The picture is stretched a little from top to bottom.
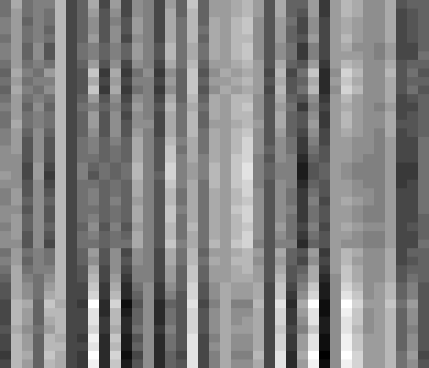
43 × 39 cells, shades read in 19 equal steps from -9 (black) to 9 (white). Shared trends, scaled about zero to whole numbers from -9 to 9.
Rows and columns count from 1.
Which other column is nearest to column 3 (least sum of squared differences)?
5
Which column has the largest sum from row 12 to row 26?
23
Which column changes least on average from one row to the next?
7
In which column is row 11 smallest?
30
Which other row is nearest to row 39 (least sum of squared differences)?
34
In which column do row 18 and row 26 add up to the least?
28
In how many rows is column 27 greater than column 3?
17
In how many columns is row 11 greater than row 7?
17
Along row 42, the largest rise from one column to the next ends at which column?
9
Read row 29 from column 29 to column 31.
-2 -3 2
